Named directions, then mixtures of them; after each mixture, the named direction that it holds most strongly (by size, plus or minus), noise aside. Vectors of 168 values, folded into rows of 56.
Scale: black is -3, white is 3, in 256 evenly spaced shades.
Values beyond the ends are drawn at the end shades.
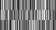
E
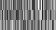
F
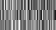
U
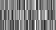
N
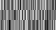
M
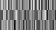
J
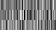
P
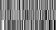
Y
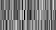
P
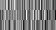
J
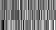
Y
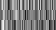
Y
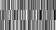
U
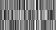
N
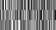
U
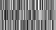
F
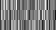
E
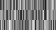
M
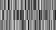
N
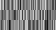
M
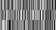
M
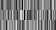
P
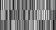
E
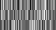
E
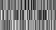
U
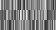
M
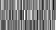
P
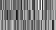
F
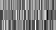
J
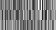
F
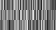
M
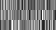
U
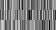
U
